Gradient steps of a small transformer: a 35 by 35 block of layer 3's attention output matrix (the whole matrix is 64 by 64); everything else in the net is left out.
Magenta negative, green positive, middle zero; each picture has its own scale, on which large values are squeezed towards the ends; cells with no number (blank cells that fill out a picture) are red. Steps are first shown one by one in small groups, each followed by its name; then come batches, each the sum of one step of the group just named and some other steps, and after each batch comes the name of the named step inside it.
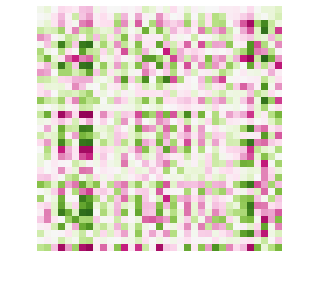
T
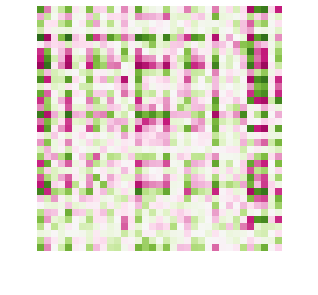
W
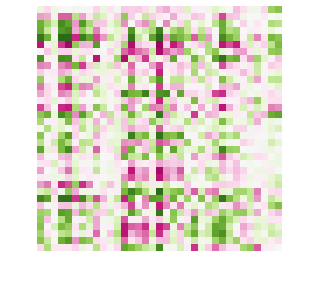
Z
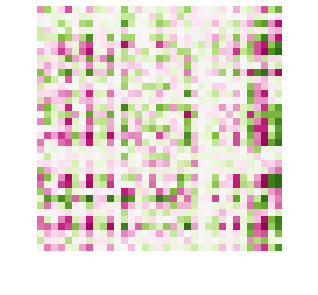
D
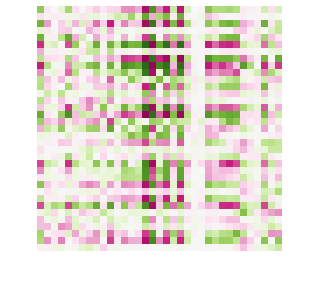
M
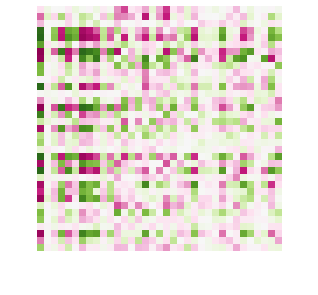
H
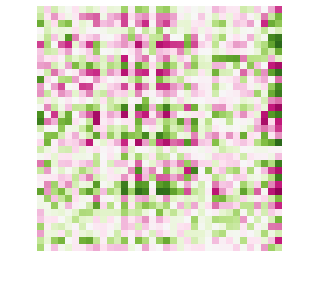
Z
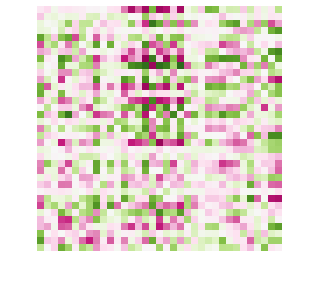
M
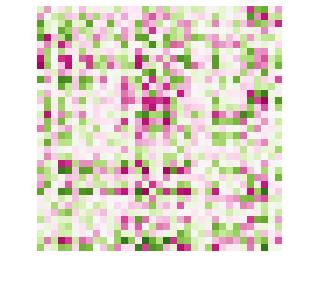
W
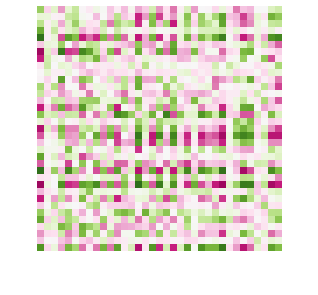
H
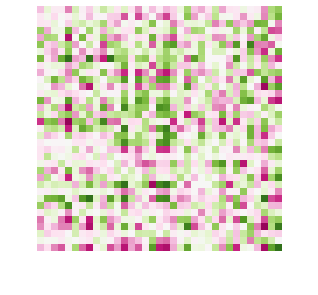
D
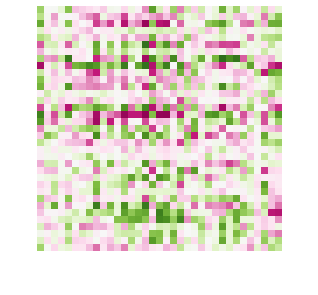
M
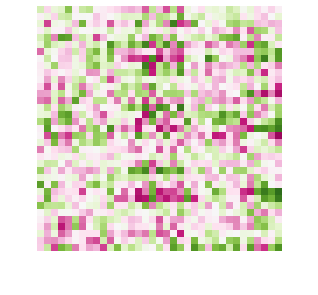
M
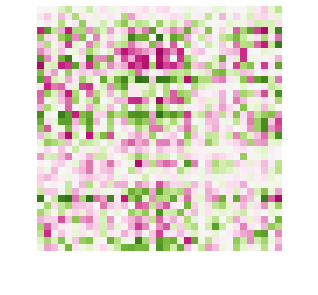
Z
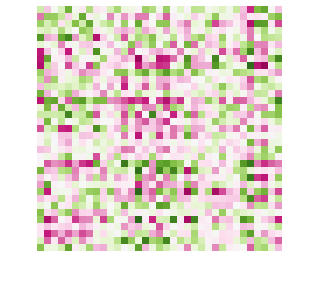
W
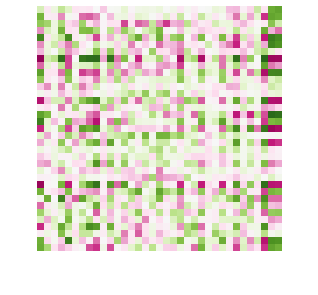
Z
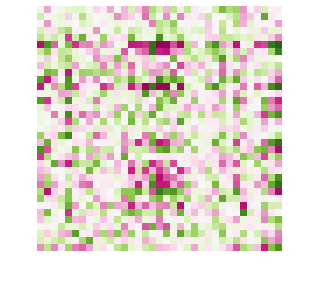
Z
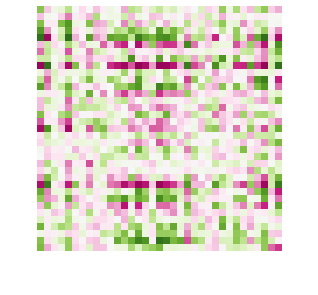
W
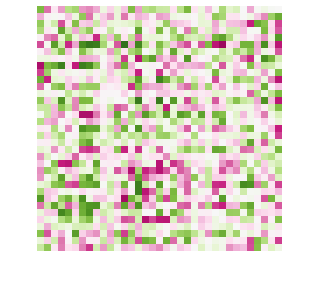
T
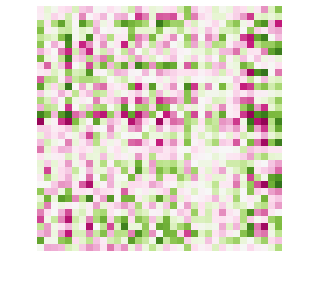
D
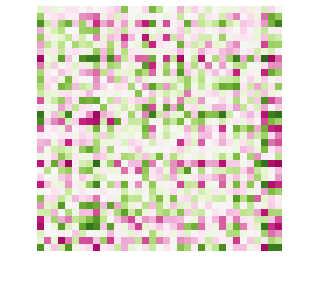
M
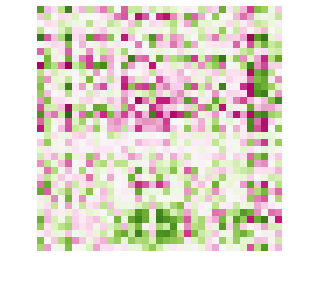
W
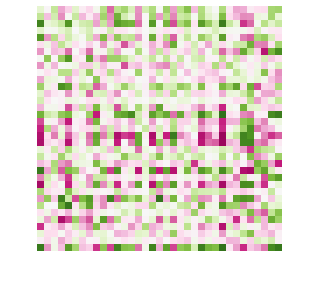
D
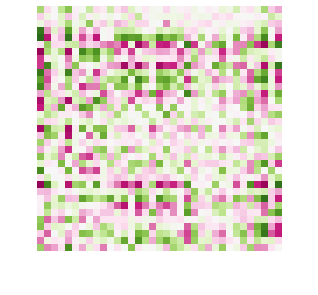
H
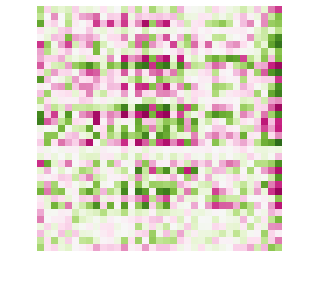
M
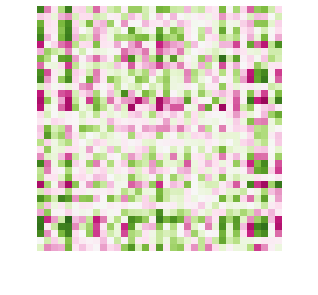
Z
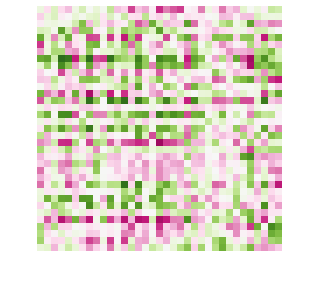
Z
